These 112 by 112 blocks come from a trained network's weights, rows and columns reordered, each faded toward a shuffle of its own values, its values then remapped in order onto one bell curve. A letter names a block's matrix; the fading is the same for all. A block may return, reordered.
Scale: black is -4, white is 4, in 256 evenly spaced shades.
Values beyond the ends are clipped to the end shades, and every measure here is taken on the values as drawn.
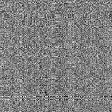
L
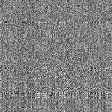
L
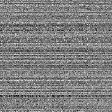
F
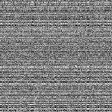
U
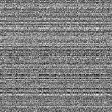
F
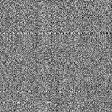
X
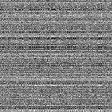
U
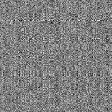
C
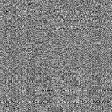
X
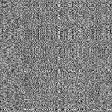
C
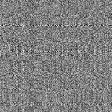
L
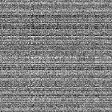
F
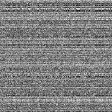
U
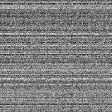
U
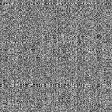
L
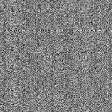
L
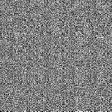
X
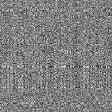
L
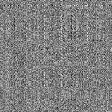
C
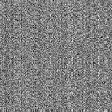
C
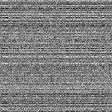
U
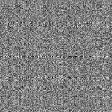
L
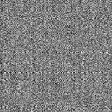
X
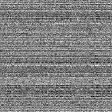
U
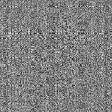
L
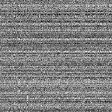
F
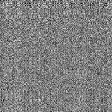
L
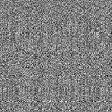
L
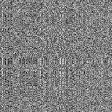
C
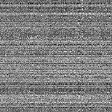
F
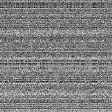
F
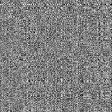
C
